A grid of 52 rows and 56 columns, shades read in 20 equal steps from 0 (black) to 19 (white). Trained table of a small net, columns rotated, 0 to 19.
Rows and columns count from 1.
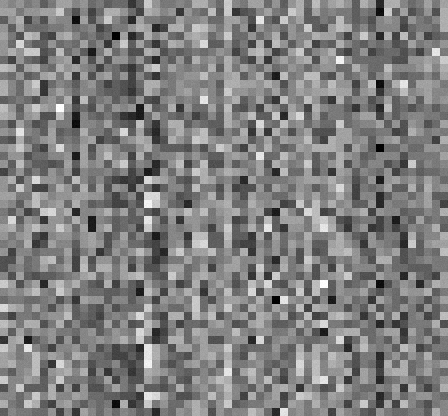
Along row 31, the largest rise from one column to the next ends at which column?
52
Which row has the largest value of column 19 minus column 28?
46
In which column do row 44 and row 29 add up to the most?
19
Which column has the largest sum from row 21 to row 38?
29
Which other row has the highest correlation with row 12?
11
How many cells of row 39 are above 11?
15
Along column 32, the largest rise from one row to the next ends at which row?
36
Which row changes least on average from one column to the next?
12
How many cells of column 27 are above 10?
20
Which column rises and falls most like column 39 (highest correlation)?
26
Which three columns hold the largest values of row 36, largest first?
41, 34, 1
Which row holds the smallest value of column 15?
5
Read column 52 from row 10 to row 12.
8 8 10
